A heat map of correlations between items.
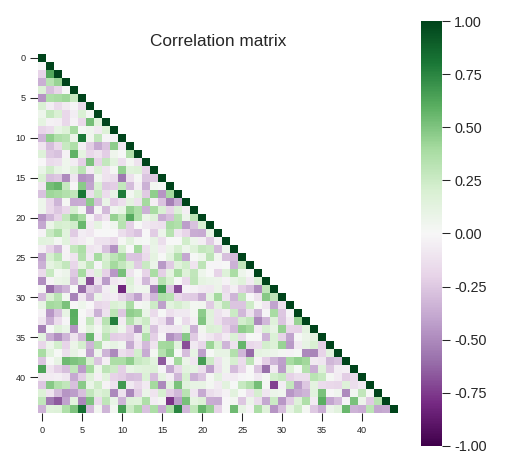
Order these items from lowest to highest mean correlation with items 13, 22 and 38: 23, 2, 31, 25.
25, 23, 2, 31
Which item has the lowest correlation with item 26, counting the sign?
37
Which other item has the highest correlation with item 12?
4
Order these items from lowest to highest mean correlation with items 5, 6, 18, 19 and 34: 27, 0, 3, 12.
0, 12, 3, 27
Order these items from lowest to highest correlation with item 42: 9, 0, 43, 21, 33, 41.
9, 33, 21, 41, 0, 43
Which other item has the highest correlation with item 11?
20
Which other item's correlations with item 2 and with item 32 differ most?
1
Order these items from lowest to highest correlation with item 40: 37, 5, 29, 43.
5, 37, 43, 29
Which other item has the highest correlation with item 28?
30
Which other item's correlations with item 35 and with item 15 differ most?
6
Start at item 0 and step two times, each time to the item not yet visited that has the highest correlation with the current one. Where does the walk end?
43
